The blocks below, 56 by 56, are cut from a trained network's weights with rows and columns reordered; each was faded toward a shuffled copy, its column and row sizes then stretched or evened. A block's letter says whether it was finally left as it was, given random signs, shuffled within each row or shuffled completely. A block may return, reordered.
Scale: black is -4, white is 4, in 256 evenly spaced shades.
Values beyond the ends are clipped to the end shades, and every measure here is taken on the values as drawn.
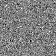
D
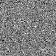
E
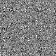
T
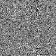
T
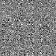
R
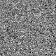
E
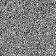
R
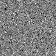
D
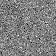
D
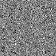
T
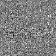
T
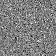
D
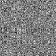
R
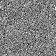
D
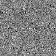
E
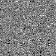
R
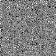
T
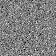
D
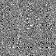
T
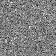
D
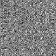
R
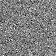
D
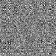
R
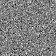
E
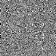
T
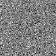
T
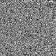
R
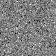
D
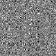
R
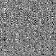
R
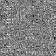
R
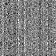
R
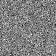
D
